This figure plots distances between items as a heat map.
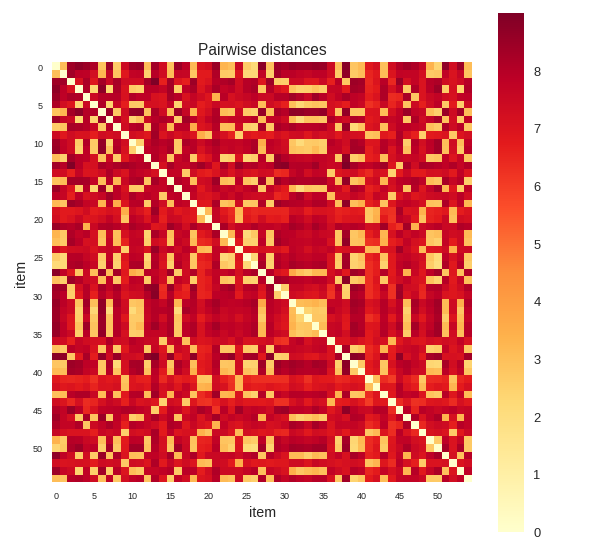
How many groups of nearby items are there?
7
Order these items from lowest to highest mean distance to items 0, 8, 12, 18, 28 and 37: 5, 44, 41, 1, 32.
1, 41, 44, 5, 32
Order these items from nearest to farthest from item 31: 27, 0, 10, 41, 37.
10, 27, 41, 37, 0
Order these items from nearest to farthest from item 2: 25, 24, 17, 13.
17, 24, 25, 13
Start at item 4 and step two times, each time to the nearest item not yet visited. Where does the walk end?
21
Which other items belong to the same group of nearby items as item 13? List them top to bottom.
45
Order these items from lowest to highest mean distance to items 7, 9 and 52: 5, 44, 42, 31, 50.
42, 5, 31, 44, 50
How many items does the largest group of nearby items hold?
19
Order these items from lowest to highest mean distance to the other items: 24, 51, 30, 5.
5, 51, 24, 30
